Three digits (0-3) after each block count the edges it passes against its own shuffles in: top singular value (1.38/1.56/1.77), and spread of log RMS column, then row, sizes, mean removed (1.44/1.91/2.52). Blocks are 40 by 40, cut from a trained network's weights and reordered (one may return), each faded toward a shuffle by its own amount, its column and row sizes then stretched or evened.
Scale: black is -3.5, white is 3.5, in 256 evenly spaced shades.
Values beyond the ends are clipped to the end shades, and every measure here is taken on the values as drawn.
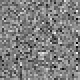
0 1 0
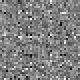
1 1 1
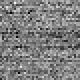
2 0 1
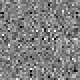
1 1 0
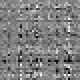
3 3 1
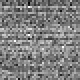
3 1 0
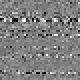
3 0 3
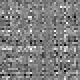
2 3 1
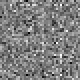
0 1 1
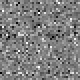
1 0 1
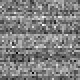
3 0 0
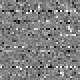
2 0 2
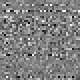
0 0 3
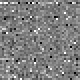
1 0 1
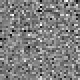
2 1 1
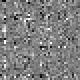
0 2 1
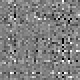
2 2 2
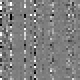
3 3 0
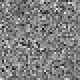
0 0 0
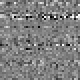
2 0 3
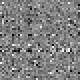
2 1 1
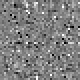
1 1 0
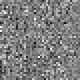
0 2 0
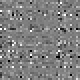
1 2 3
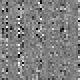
1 3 1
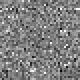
2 1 0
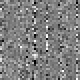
1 3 0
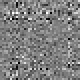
3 2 2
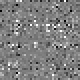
0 2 2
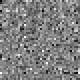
0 0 2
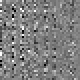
1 3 0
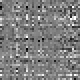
2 3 2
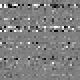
3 1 3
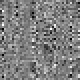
3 3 0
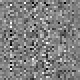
3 3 0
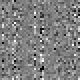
0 3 0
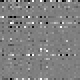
2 1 3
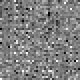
1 2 1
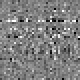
3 1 2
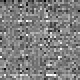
2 2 1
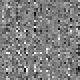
2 3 0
